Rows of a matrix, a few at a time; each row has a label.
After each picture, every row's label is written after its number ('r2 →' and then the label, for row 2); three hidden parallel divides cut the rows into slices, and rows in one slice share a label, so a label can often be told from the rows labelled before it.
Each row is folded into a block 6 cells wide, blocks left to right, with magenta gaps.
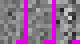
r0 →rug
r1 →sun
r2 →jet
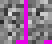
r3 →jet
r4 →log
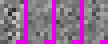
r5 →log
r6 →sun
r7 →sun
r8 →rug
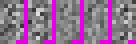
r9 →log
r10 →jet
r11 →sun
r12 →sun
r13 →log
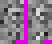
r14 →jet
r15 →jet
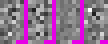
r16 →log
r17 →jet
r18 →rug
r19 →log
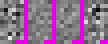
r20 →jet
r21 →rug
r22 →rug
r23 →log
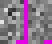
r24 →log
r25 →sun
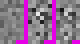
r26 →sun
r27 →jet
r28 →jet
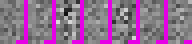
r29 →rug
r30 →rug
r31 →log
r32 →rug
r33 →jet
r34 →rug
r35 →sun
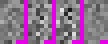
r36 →rug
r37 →log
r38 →log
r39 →rug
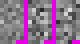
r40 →rug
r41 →log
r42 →jet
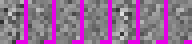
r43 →jet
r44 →sun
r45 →sun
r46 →rug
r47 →jet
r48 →rug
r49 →sun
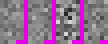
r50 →rug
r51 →sun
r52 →log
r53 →sun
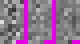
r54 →log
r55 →sun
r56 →sun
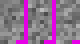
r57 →rug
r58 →sun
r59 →sun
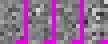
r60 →rug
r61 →sun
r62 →sun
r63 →jet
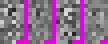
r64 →log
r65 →rug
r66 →jet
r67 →rug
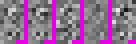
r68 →jet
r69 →jet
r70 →log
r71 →rug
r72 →log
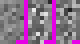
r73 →sun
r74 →log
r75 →log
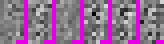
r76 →rug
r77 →jet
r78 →sun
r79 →log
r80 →log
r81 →jet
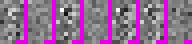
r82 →jet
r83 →sun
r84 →log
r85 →sun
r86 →log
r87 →log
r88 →sun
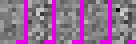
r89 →rug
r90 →jet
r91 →rug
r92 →rug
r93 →jet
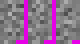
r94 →sun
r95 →sun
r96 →rug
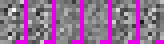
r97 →jet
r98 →log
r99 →sun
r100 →rug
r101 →log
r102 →jet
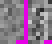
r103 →rug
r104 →log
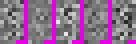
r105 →log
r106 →sun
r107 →log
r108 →rug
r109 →jet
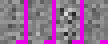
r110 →rug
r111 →rug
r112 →jet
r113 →rug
